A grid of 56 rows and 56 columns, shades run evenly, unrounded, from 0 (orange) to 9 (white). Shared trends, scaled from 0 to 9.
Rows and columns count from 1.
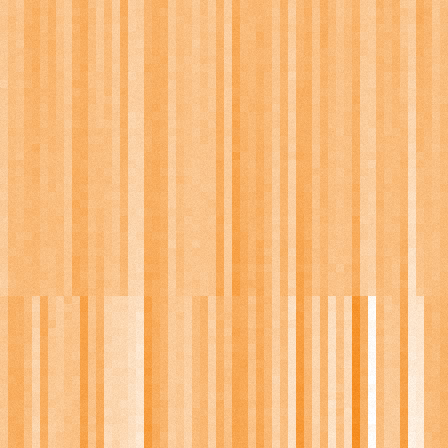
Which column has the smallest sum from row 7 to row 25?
30
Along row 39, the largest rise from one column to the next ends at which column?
47
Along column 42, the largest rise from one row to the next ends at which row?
38
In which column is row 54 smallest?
45
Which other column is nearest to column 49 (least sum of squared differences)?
23
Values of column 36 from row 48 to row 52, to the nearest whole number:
4 4 4 4 4
